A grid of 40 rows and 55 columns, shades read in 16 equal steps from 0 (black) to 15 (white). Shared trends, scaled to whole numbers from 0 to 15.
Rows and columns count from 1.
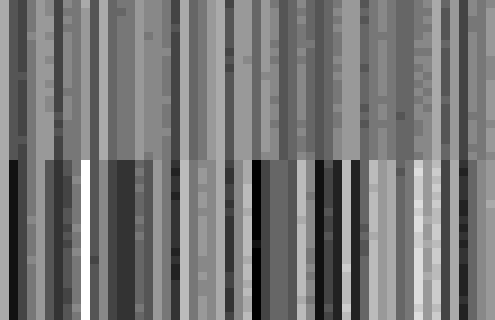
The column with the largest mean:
10
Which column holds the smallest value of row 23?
29
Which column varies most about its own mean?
40
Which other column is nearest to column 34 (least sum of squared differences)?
42
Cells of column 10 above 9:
21
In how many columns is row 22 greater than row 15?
19
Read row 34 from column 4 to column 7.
7 9 5 3
